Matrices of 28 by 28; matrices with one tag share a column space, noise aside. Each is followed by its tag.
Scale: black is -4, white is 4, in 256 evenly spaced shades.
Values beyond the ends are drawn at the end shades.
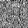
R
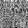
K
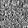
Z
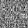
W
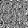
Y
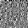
R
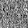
W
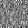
Y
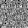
Y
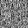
R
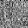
R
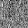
R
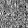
Z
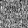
W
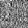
R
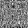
Y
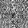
W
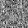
Y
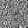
Y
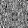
Y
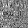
Z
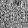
Z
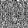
R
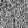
K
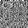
R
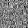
Y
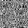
Y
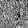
R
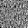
Y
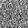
Y
